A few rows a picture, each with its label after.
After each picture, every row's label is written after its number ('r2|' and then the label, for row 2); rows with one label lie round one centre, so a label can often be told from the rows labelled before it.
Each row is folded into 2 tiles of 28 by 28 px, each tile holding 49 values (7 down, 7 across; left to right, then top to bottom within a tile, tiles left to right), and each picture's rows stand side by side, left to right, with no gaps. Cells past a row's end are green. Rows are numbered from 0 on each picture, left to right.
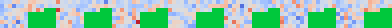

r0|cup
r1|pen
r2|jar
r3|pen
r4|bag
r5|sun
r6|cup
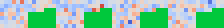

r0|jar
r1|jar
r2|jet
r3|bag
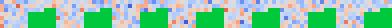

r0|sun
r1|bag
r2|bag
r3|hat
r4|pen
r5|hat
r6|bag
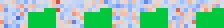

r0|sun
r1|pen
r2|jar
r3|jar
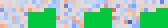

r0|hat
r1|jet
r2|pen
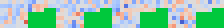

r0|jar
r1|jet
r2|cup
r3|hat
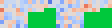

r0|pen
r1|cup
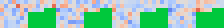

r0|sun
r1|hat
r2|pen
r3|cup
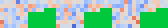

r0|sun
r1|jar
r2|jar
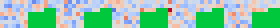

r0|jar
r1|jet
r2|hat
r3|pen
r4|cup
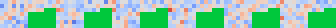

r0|cup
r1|pen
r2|pen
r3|pen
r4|cup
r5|bag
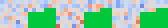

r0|jet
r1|jar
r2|jar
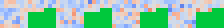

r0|hat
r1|pen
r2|jar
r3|cup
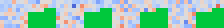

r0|jar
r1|bag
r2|jet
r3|jet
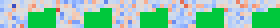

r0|cup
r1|pen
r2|jet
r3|sun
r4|sun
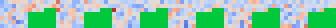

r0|cup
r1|pen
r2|pen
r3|jet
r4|jet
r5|jet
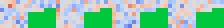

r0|hat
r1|pen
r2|sun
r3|cup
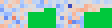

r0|hat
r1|cup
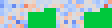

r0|cup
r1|jet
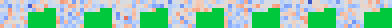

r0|jar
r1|sun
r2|hat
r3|cup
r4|sun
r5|jar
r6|cup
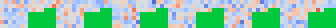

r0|sun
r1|bag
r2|hat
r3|hat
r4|jet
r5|cup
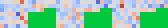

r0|jar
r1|hat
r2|hat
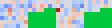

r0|jar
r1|pen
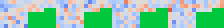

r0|cup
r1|jar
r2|cup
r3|sun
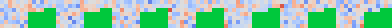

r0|hat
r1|cup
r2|bag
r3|pen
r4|sun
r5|sun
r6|jet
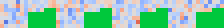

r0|sun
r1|sun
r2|jar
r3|hat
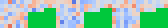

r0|jet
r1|sun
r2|sun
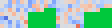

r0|jar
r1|cup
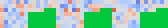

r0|sun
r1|jar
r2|pen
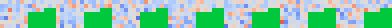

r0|jar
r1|sun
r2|jet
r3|cup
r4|cup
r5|sun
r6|hat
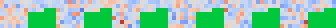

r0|bag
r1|sun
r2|bag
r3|hat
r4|pen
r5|jar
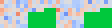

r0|pen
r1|pen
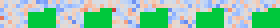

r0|bag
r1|cup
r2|pen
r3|hat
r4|jet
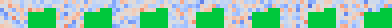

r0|hat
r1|jet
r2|cup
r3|jar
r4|jet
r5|jar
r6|jet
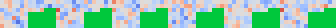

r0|hat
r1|pen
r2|pen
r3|sun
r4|bag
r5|pen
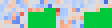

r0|hat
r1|pen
